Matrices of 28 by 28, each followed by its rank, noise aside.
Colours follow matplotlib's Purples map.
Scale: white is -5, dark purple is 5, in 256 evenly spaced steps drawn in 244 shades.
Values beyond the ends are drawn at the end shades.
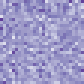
six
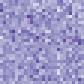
six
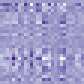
two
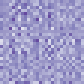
four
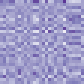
two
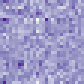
four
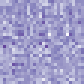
six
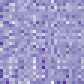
four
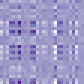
one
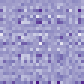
three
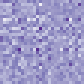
six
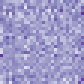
six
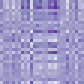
one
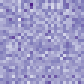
four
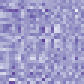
four
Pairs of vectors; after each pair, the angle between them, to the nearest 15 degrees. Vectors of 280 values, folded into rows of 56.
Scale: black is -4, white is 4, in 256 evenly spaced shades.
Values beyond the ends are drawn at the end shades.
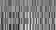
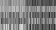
60 degrees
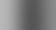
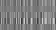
90 degrees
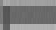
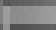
165 degrees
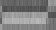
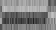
165 degrees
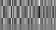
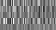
45 degrees
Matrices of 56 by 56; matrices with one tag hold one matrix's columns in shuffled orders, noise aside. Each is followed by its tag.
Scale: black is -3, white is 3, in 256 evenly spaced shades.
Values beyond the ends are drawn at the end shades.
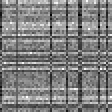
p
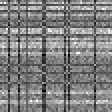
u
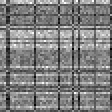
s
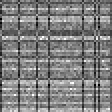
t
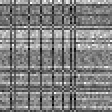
s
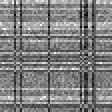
p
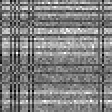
u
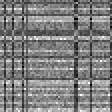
t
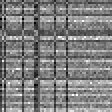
t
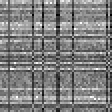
p
